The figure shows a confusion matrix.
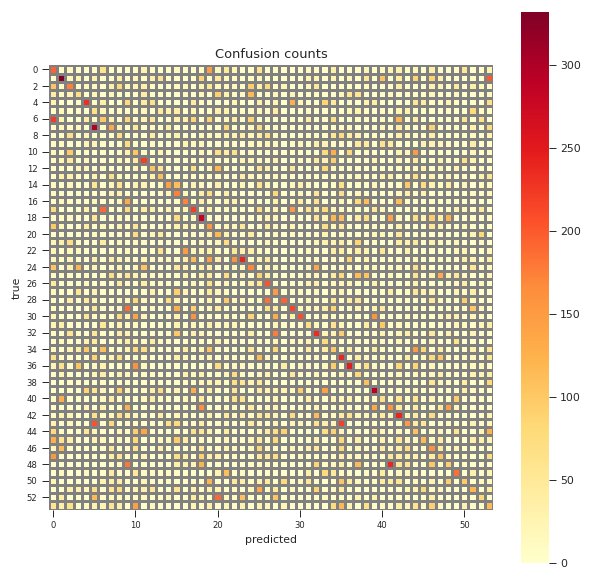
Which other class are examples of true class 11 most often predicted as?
34
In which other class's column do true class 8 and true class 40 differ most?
1
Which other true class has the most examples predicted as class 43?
14
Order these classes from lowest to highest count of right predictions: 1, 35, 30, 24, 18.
24, 30, 35, 18, 1
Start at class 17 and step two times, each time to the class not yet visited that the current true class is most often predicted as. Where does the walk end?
0
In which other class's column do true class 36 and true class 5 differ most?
10
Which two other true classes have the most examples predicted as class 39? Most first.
30, 41
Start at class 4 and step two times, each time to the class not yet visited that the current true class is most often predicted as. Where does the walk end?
9
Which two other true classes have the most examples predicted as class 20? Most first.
52, 12
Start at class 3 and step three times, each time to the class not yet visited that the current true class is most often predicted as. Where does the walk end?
27
